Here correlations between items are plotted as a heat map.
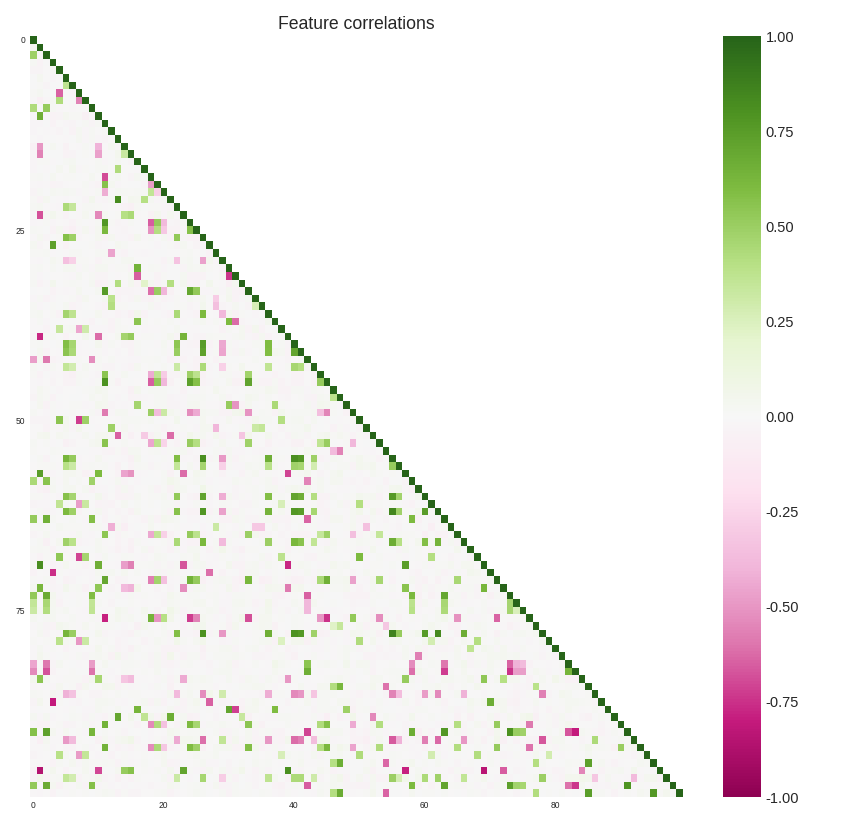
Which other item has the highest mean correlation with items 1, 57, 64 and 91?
69
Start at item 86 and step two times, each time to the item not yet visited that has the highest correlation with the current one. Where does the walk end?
29
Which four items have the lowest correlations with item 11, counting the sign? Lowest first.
76, 18, 49, 20
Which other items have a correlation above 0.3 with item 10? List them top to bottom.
1, 57, 69, 72, 84
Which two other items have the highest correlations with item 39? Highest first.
96, 23
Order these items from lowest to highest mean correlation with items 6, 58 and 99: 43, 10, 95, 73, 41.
10, 43, 41, 73, 95
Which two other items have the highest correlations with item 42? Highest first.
83, 82
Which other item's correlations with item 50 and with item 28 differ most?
7
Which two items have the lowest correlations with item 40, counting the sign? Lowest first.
92, 86
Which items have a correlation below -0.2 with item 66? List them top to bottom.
29, 86, 92
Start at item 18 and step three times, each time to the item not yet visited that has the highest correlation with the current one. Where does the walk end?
20
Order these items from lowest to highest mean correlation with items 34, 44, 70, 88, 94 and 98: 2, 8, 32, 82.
82, 32, 8, 2
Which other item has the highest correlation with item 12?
51
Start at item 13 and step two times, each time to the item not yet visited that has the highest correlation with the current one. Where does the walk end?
89
